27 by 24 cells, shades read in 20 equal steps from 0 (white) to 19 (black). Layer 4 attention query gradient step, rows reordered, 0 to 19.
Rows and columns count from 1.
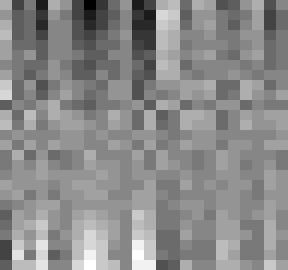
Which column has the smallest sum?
14
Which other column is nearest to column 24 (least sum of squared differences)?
6
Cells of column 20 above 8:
12
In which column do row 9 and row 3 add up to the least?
1
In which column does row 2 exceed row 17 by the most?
8
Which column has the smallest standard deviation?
11
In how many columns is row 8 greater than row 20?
14
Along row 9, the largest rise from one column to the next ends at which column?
2
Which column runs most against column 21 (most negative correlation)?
19
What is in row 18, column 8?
8
